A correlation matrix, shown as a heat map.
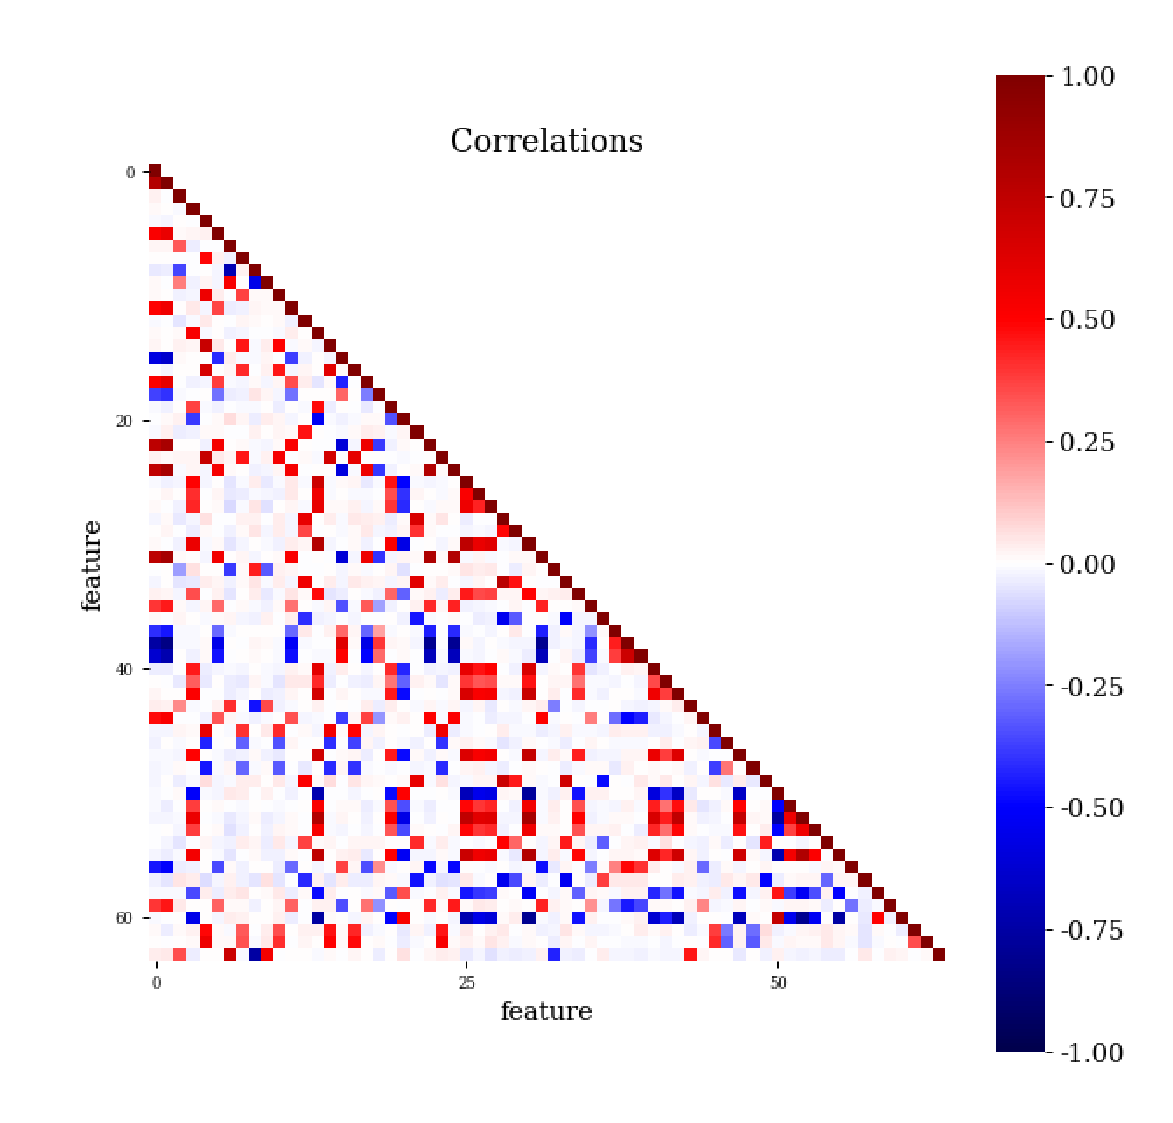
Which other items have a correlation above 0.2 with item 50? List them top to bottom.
20, 58, 60
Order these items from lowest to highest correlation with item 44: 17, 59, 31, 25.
25, 59, 17, 31
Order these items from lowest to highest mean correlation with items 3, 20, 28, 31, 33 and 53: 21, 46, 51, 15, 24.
15, 46, 51, 24, 21
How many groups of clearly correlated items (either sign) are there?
5
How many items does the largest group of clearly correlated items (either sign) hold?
20
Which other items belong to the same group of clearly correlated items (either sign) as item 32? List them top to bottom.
2, 6, 8, 9, 43, 63
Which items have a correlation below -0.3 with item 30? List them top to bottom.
20, 50, 58, 60
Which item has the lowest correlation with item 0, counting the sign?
38
